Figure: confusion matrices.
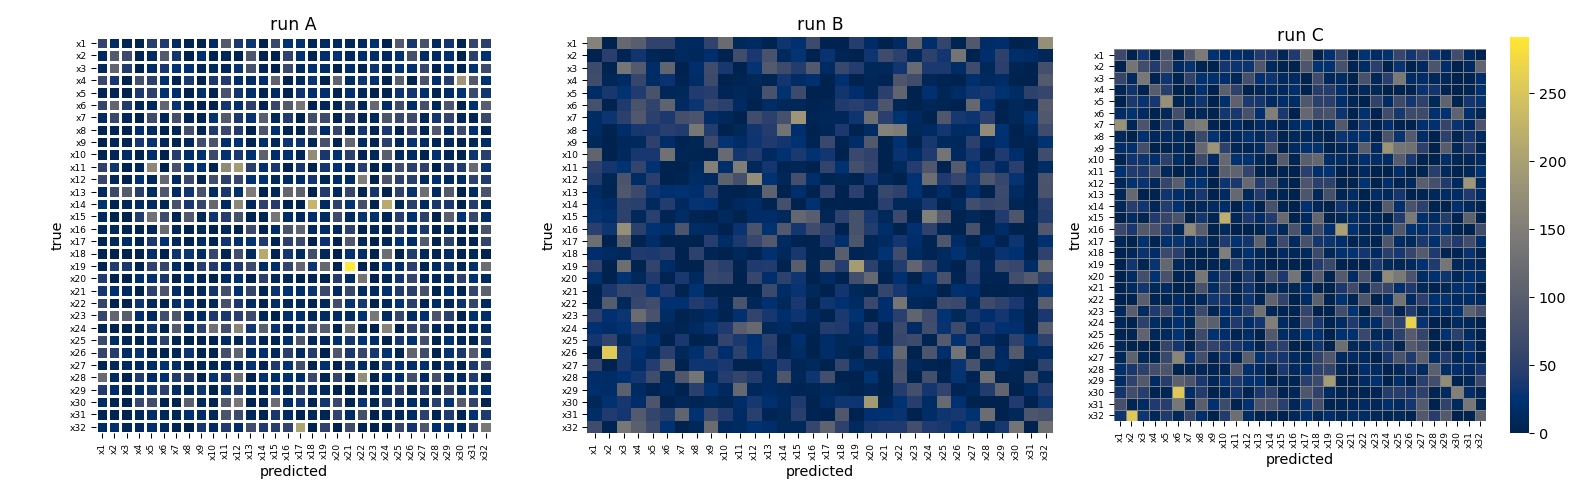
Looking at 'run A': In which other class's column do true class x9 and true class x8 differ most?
x21
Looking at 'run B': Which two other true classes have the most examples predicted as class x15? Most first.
x7, x19
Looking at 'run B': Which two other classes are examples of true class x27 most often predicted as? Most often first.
x6, x22
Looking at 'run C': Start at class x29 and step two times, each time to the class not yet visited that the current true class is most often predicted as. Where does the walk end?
x5
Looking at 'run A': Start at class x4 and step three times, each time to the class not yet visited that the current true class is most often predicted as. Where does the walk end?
x22
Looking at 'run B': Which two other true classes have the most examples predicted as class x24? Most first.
x15, x12
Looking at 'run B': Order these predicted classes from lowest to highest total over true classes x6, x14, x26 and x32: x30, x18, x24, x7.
x7, x18, x24, x30
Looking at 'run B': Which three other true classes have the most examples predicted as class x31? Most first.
x20, x28, x5
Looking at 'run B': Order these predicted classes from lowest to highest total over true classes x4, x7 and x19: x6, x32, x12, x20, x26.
x26, x6, x12, x20, x32
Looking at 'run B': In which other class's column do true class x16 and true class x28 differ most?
x3
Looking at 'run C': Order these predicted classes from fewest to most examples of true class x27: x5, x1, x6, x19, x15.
x1, x15, x5, x19, x6
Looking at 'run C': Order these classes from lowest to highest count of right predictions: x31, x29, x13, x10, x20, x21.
x13, x21, x20, x10, x31, x29
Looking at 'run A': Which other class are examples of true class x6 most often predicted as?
x17
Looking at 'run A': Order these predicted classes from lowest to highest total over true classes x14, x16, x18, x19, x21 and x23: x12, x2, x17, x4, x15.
x4, x15, x2, x17, x12
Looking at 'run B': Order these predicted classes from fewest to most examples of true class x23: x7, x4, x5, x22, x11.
x7, x11, x22, x5, x4
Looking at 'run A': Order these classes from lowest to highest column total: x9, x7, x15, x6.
x9, x7, x15, x6
